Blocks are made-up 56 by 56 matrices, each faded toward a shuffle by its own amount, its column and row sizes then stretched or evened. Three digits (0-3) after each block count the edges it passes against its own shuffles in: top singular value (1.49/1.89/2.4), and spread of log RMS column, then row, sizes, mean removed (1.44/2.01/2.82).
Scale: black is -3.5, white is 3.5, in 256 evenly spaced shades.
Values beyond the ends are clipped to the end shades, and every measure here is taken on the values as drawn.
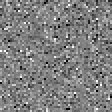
0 1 0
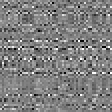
3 0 3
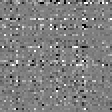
0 2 3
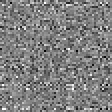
2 0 2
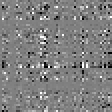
2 3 3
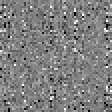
1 2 0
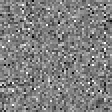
1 1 0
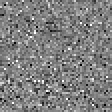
0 0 1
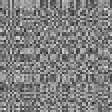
3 1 0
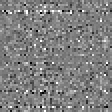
0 2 2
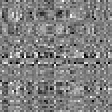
3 0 3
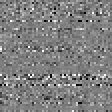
1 0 3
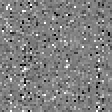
0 2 0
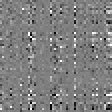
3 3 2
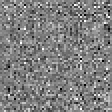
2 2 1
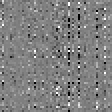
2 3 1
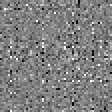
1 2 1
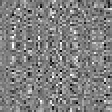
3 3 0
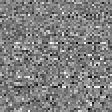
2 0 2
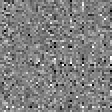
1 2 1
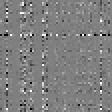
1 3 2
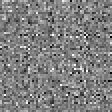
1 1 2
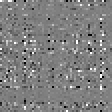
0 2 3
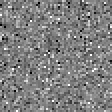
0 1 0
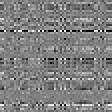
3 1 3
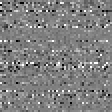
0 0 3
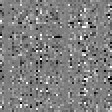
0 3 2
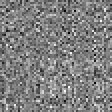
2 2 0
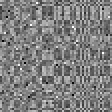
3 1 0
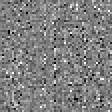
1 2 0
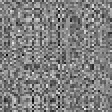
3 2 0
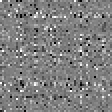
2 2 2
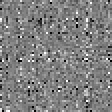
1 2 2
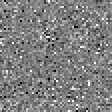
0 1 1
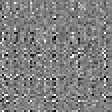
3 2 2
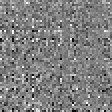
1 2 2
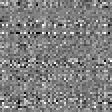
2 1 3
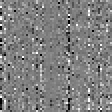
2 3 0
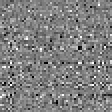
2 1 2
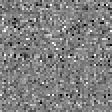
0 0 2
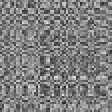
3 1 2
